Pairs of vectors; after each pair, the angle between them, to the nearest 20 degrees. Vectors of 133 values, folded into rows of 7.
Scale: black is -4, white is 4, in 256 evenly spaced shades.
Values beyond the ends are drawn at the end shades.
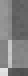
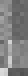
20 degrees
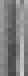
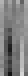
40 degrees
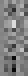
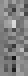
20 degrees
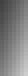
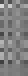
100 degrees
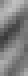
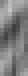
20 degrees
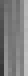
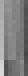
160 degrees
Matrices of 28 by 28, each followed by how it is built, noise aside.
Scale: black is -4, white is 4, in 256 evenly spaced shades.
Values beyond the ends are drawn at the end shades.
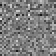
low rank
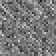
Toeplitz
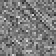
Toeplitz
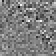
upper triangular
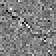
banded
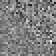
upper triangular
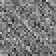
Toeplitz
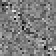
banded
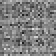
blocks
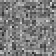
blocks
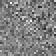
upper triangular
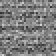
blocks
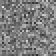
repeating rows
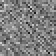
Toeplitz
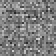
blocks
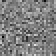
low rank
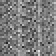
repeating rows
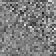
upper triangular
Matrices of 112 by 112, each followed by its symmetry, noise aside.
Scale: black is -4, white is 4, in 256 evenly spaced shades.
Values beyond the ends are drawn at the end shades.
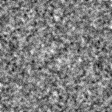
same after a half turn.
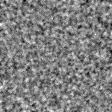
antisymmetric.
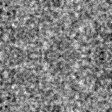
mirrored top to bottom.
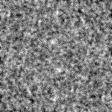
same after a half turn.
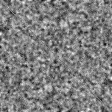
same after a half turn.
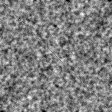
same after a half turn.
